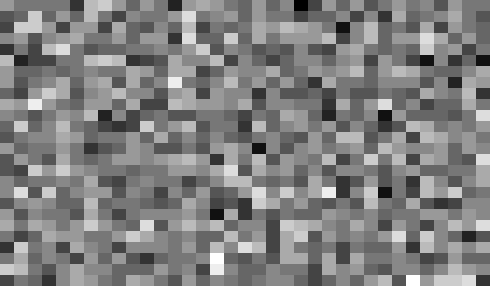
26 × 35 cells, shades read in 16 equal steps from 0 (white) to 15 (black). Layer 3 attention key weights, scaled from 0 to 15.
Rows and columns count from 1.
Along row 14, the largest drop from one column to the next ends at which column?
20
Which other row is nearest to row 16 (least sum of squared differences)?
2
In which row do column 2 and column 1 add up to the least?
25
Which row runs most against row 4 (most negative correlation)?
10
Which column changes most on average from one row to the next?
31
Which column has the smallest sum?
14
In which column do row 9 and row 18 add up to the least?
4
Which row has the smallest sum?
21
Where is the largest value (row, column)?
1, 22
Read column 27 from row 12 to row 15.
9 10 9 3
